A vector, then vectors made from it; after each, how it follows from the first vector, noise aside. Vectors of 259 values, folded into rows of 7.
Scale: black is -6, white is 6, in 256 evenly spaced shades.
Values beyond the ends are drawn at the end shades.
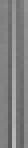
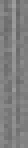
reversed, shrunk.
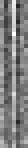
reversed, scaled up.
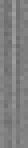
reversed, shrunk.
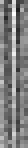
reversed, scaled up.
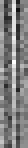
reversed, scaled up.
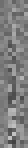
sign-scrambled.
